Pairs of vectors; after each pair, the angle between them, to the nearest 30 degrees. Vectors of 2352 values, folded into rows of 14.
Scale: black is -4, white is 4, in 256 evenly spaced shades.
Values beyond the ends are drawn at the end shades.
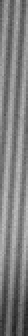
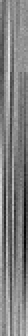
120 degrees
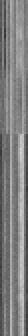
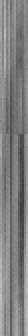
150 degrees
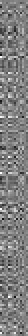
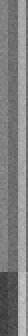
90 degrees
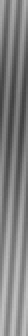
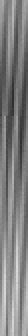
30 degrees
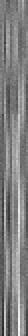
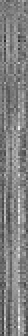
30 degrees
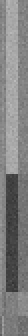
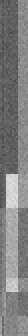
150 degrees
